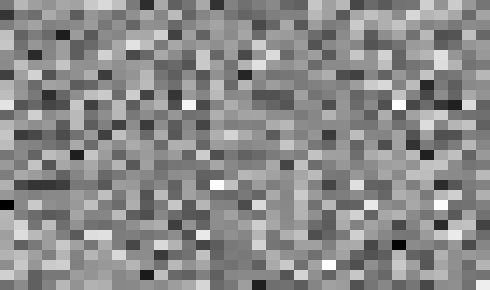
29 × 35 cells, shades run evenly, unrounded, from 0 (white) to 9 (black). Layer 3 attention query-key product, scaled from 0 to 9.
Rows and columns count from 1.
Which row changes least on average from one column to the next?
18
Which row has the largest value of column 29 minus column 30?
25
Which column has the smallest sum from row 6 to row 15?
1
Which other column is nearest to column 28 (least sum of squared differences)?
30
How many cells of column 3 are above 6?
3
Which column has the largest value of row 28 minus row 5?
11
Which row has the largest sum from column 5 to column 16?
13
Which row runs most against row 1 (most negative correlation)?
9
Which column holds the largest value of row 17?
21
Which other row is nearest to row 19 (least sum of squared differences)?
14
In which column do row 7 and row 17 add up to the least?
32
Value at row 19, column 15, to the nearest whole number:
6
